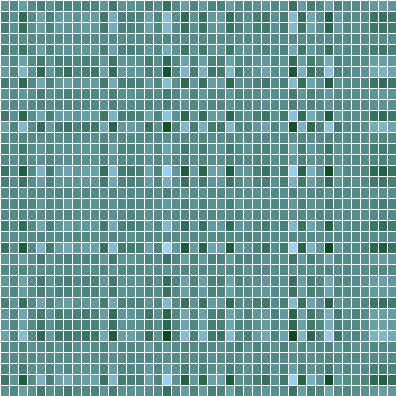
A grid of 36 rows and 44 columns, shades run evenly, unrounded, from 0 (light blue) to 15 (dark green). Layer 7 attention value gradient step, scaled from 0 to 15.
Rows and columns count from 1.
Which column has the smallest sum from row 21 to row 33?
37
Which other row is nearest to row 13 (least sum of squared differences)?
33
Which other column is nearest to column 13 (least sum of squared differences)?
35
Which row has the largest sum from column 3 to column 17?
31
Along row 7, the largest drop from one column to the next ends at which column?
34
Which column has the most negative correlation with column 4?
27
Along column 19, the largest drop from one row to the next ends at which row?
8
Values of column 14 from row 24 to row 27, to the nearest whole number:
7 8 7 7
